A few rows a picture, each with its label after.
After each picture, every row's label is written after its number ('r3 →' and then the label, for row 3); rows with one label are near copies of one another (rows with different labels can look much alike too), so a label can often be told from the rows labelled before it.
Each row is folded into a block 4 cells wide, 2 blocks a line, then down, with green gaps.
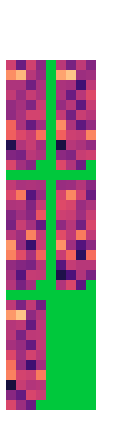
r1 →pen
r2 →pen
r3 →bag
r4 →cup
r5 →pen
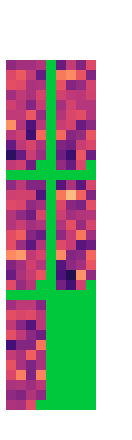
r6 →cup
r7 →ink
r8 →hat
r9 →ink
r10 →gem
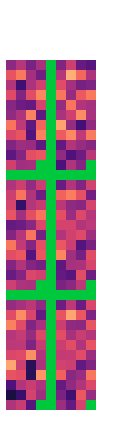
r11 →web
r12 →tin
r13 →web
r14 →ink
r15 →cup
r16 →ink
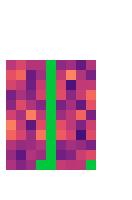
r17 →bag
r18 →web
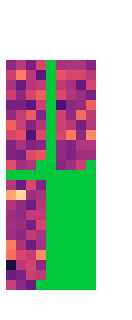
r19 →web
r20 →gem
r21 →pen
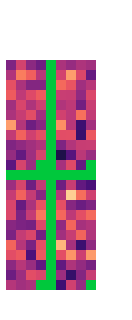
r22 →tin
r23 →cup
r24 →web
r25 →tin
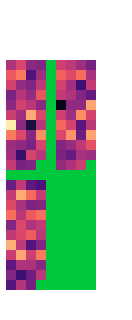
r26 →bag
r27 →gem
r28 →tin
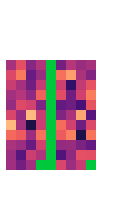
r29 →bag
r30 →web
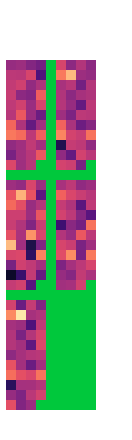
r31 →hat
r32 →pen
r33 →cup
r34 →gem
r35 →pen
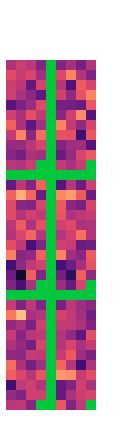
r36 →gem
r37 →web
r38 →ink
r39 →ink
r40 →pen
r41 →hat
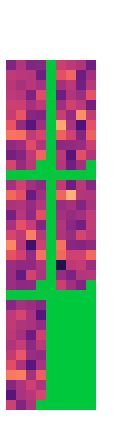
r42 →hat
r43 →bag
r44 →bag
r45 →pen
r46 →hat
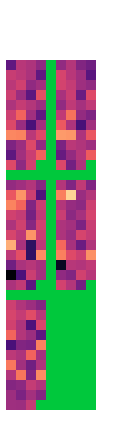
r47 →hat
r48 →hat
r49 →cup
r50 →pen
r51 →gem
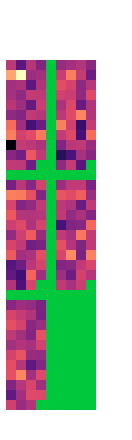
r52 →pen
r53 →cup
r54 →ink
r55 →gem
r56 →hat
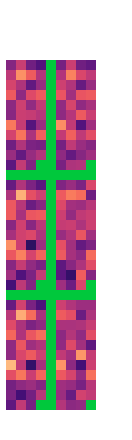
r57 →tin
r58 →tin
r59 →tin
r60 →ink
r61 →tin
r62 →bag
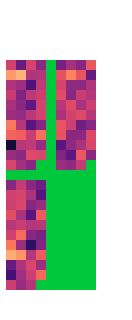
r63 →pen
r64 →ink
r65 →hat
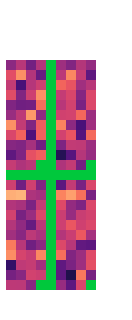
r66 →web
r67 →cup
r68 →pen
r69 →ink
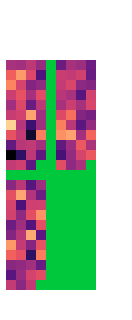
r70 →cup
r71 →hat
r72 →web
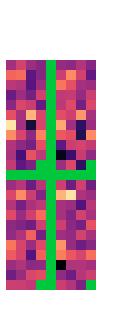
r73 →bag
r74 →cup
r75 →web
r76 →pen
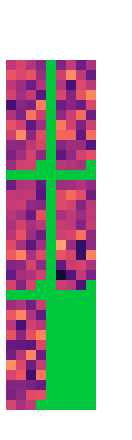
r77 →gem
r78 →web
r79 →hat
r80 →cup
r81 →web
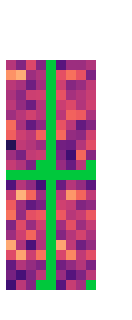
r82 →pen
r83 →ink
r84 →tin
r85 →tin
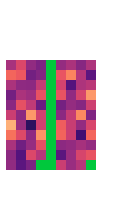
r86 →bag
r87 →web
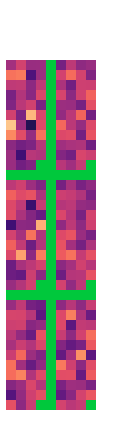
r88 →bag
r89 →web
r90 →gem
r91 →hat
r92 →hat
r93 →web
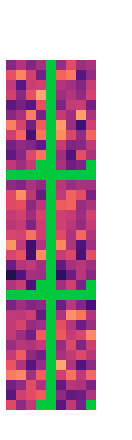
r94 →web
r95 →bag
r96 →cup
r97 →cup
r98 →hat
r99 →tin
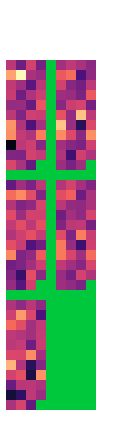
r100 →pen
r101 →bag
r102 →ink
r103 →bag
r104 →cup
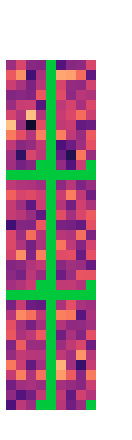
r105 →bag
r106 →ink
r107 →gem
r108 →web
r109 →tin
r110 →bag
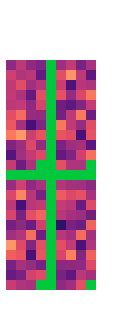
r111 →hat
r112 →web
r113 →web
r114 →gem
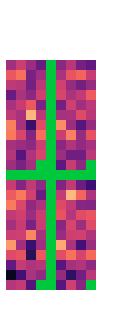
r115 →bag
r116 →tin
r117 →cup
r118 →tin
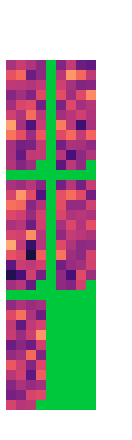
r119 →bag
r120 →tin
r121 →cup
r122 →ink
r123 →web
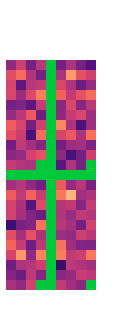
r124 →web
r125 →tin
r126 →gem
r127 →pen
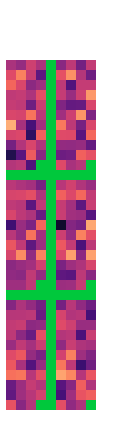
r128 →cup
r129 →web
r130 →gem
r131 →gem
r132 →hat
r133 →hat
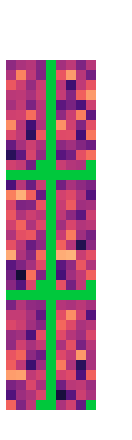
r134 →cup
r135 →web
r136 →ink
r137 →hat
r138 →hat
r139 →cup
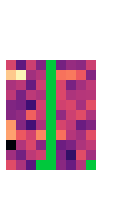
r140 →pen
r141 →ink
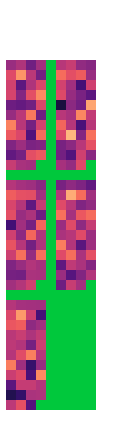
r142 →web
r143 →gem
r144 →gem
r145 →tin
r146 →cup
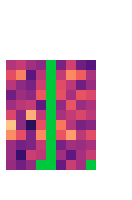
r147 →bag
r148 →tin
